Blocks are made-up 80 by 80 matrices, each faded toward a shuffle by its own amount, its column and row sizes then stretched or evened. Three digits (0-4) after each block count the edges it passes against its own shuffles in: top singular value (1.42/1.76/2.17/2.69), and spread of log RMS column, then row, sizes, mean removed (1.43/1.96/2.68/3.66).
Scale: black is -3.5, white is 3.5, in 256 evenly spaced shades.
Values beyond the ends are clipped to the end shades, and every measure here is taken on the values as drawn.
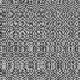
4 1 2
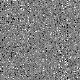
1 2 0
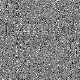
1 2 0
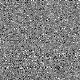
1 0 2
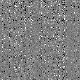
0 3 2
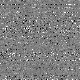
0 0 3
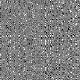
3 3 0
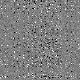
0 3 2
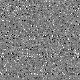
1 0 2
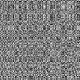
4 2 3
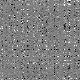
1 3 2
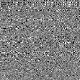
2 0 3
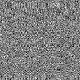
3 0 1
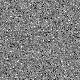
0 0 0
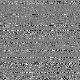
0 0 4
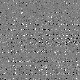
0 1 3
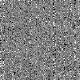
2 3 0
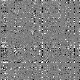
3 3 3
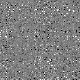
1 2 2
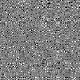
3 0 2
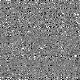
1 1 3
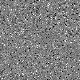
0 1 0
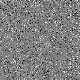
2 0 1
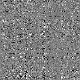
0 2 3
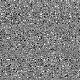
2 0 2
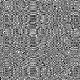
4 0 1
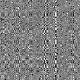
4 3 1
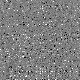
1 0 2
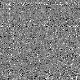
1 1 2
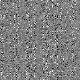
2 3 0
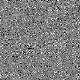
2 1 2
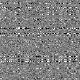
3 1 3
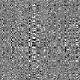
4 3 2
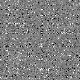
2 1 2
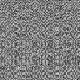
4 1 0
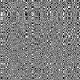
4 3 2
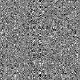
2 3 1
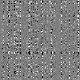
3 4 2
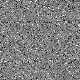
1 0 2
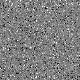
1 1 0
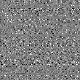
2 0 3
